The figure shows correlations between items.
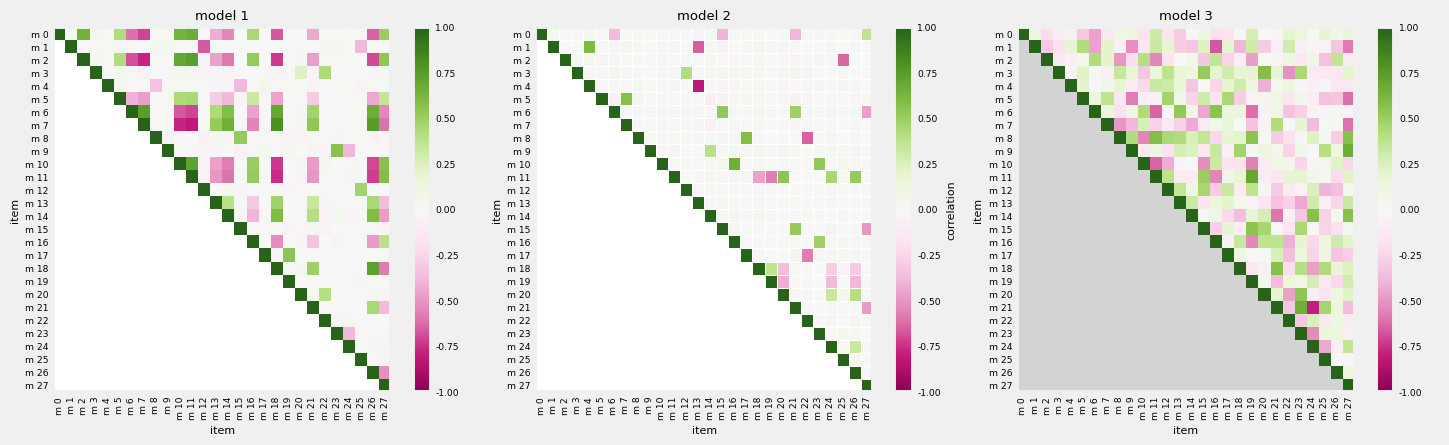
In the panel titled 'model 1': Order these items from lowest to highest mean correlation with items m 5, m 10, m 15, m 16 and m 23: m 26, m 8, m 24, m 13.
m 26, m 13, m 24, m 8
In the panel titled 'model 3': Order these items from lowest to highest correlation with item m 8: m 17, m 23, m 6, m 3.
m 6, m 23, m 17, m 3
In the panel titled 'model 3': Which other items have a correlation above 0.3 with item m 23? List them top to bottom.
m 3, m 15, m 18, m 20, m 21
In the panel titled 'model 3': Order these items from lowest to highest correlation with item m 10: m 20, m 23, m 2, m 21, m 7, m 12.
m 12, m 23, m 20, m 21, m 7, m 2
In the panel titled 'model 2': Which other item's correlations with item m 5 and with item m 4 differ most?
m 13
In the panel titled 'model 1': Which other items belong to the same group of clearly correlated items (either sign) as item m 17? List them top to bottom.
m 19
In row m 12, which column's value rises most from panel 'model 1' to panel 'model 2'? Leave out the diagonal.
m 1
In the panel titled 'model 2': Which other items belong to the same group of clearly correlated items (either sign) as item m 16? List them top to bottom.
m 10, m 23
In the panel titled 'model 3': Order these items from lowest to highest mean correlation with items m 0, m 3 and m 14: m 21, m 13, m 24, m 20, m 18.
m 21, m 18, m 13, m 24, m 20
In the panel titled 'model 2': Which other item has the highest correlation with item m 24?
m 11
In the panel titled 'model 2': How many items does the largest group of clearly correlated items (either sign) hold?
6
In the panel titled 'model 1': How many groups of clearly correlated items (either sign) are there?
6
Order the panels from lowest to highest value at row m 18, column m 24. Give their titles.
model 3, model 2, model 1
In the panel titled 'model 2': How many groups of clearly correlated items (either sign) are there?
9
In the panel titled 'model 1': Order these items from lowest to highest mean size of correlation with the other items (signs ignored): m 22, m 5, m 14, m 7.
m 22, m 5, m 14, m 7
